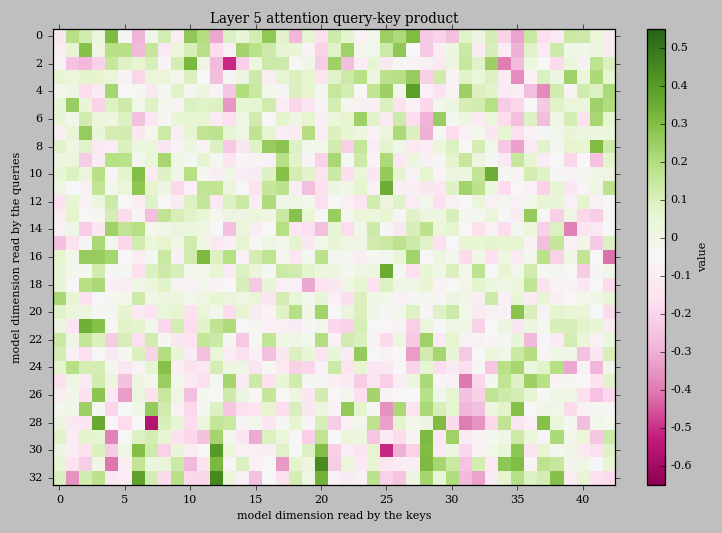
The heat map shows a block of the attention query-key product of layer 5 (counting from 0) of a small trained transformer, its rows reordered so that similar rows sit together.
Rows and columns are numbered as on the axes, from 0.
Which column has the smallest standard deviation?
9
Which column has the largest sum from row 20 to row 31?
28
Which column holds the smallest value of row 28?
7
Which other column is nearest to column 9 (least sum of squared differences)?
24
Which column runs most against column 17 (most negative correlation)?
34
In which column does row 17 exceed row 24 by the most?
25
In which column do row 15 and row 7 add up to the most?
26
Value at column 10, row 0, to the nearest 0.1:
0.3
